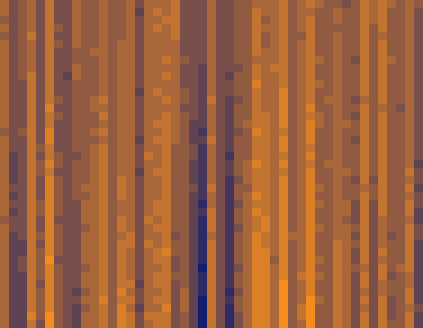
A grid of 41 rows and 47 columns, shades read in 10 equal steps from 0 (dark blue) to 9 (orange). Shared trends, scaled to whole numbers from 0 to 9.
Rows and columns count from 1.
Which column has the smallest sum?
23
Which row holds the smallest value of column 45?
14
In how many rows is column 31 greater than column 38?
3
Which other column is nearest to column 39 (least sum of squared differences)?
28
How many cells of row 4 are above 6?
8
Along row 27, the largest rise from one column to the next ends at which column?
24
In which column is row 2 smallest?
16
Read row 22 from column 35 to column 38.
8 5 5 6
